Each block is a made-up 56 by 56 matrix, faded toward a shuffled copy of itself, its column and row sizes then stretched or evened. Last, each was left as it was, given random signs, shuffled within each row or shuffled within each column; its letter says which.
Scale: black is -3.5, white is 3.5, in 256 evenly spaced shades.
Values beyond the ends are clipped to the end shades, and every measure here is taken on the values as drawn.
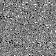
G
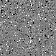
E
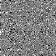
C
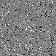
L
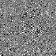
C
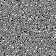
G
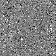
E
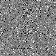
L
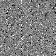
E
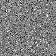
E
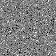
G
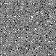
C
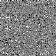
L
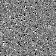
E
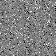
E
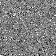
G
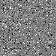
L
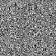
C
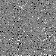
L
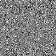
L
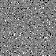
C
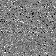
G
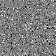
L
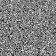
G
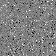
E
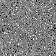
E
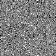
E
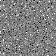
E
